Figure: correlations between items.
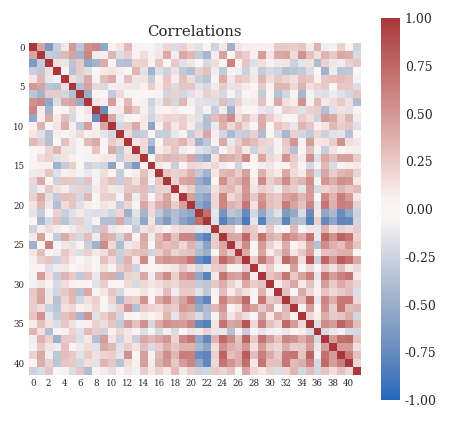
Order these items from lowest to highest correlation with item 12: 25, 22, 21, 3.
21, 22, 25, 3
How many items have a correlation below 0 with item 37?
9
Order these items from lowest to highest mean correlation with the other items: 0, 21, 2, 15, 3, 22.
22, 21, 3, 15, 2, 0
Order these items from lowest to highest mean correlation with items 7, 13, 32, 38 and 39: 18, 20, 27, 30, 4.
30, 18, 4, 20, 27
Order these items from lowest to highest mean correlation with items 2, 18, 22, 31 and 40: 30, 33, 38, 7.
7, 33, 30, 38
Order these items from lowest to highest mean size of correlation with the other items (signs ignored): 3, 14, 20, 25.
3, 14, 25, 20
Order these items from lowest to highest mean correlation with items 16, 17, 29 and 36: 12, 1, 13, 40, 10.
13, 12, 10, 1, 40
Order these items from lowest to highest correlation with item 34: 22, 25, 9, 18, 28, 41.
22, 41, 18, 28, 25, 9
